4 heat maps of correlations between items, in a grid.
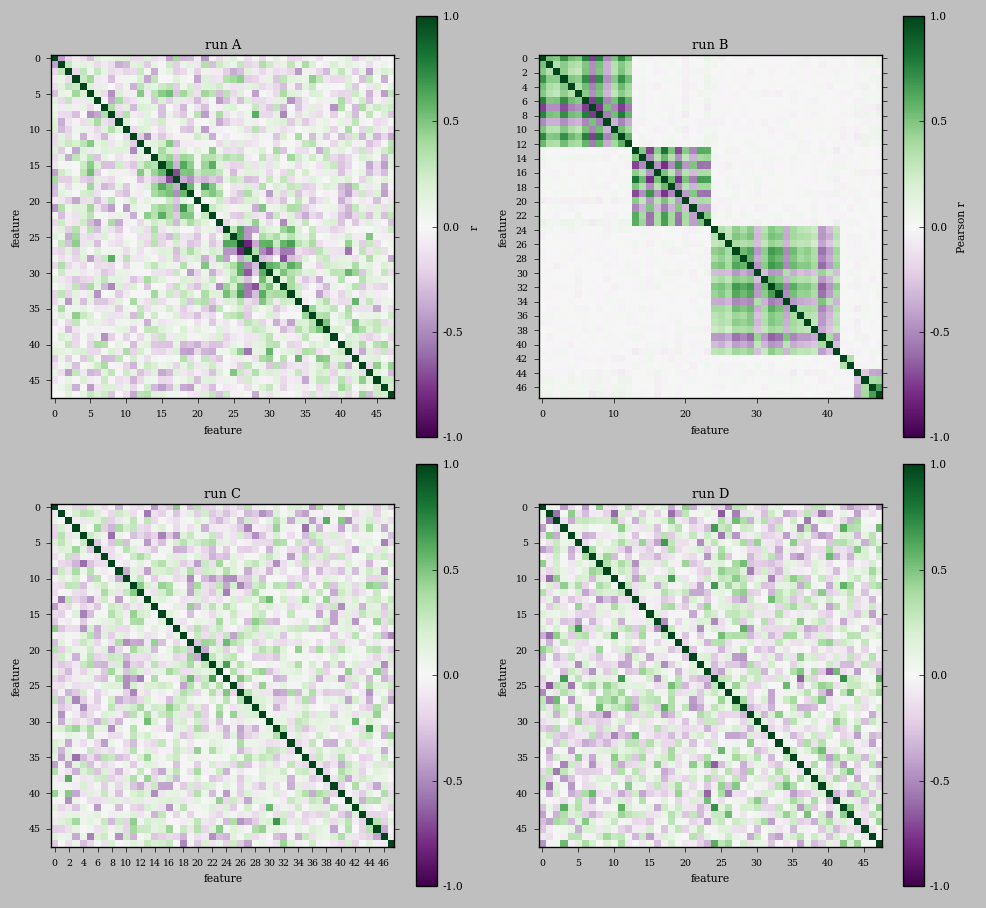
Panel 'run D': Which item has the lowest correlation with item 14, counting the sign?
40
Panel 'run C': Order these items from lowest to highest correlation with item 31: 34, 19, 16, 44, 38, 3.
16, 19, 38, 34, 3, 44
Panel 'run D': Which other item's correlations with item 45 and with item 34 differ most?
39
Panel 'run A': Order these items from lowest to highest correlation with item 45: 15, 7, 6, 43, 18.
15, 6, 18, 7, 43
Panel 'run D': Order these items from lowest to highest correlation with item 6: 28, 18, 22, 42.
42, 28, 22, 18
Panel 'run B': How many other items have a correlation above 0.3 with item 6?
10
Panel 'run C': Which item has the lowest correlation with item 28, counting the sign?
4
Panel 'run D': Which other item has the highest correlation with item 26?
43
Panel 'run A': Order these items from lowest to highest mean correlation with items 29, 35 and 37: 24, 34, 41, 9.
9, 24, 41, 34
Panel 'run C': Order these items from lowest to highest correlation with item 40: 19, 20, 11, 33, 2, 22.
22, 19, 33, 11, 20, 2
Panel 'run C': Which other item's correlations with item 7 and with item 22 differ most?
24
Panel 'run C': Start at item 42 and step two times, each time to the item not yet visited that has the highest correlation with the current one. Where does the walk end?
13
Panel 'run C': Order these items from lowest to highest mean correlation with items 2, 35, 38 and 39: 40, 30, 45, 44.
45, 44, 30, 40
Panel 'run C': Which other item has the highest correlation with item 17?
0
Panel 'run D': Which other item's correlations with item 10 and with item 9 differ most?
7
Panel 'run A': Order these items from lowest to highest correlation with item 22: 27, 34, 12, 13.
34, 12, 27, 13
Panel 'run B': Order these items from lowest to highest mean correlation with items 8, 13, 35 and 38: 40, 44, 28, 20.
40, 44, 20, 28
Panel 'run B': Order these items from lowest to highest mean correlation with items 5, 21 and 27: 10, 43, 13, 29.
13, 43, 10, 29
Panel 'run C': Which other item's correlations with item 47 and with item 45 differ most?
18
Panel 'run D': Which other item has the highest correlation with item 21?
36
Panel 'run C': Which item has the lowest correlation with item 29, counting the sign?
1
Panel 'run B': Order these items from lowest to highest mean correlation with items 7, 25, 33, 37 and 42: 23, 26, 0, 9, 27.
0, 23, 9, 26, 27
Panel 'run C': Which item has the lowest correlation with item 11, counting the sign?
26
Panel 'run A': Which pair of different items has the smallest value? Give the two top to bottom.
26, 27
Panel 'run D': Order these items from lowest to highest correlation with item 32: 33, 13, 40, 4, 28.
28, 4, 33, 40, 13
